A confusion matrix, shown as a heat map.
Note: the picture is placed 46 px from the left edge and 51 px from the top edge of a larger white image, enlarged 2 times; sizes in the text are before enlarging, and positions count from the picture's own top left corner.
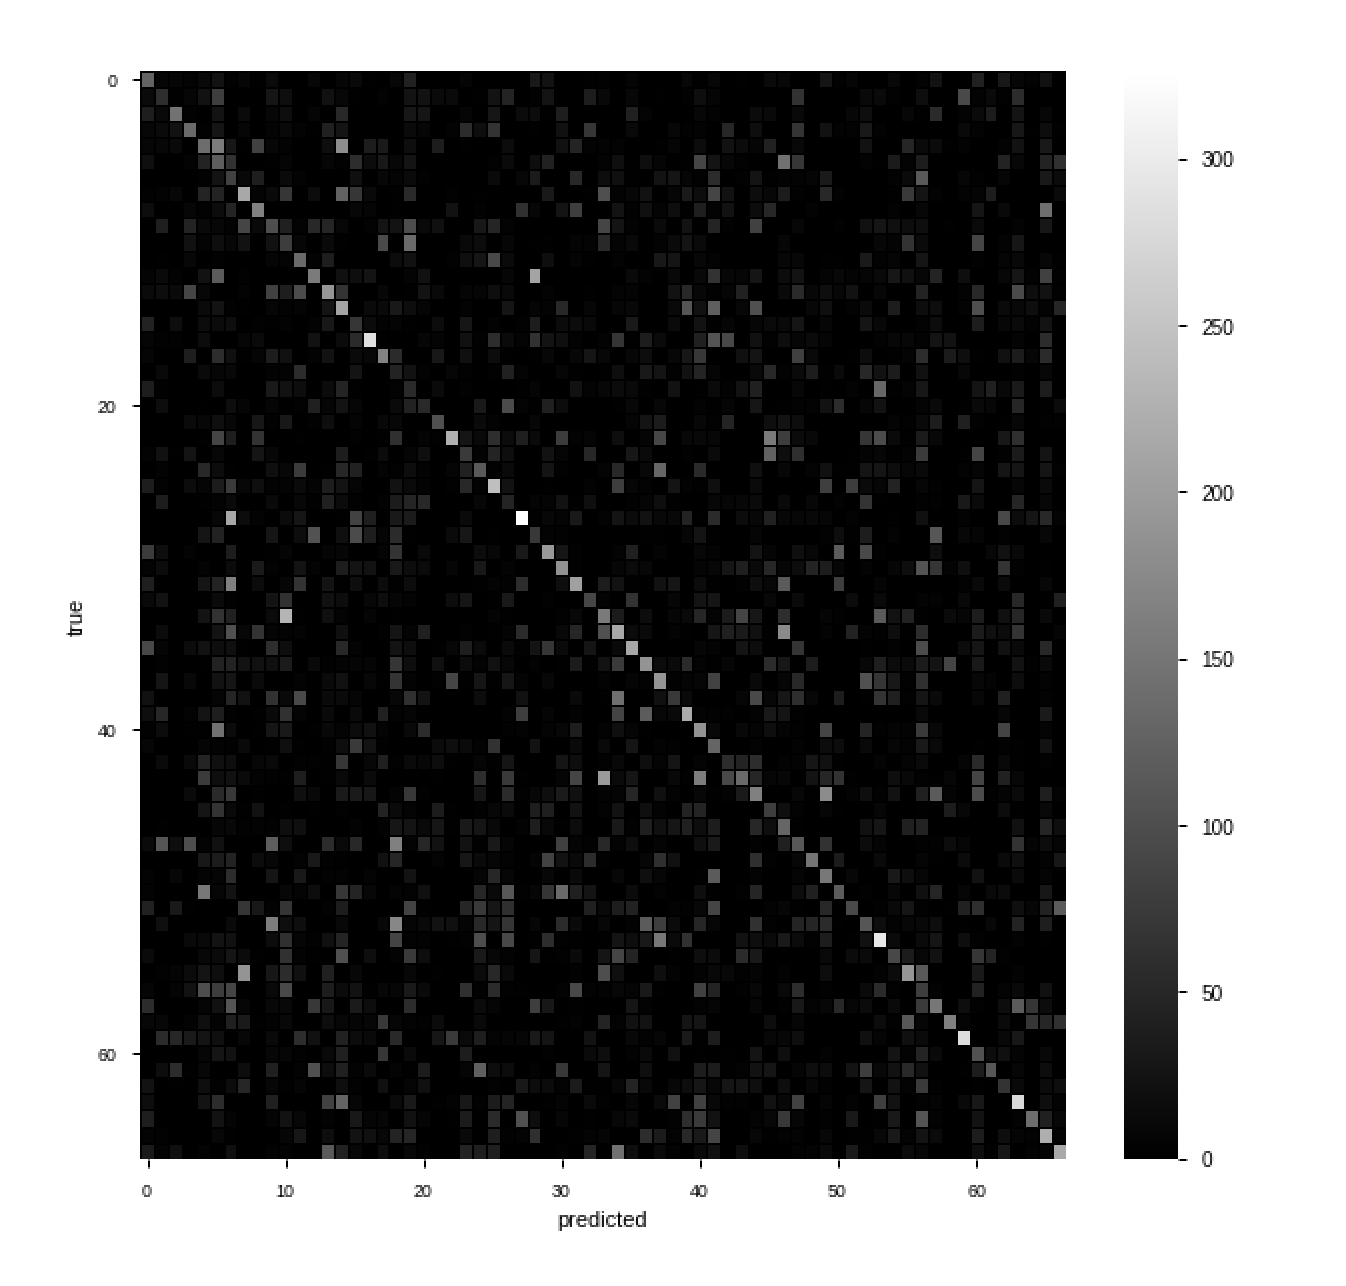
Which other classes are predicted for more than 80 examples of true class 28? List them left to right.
12, 15, 57
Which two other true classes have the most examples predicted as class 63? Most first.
57, 13
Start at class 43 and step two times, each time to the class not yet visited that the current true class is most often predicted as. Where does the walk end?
10
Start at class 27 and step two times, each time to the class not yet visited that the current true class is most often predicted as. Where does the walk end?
56
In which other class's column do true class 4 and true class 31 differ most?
14
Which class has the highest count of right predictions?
27
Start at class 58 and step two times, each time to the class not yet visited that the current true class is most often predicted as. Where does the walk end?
7
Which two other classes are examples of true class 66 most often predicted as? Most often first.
34, 13
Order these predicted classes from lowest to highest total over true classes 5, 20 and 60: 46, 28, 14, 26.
28, 14, 26, 46
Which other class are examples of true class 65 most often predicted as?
41
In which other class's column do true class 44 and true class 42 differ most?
49
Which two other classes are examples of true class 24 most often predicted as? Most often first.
37, 11
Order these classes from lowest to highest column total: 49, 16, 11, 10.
16, 11, 49, 10
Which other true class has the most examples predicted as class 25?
11
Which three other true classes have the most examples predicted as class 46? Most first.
34, 5, 31
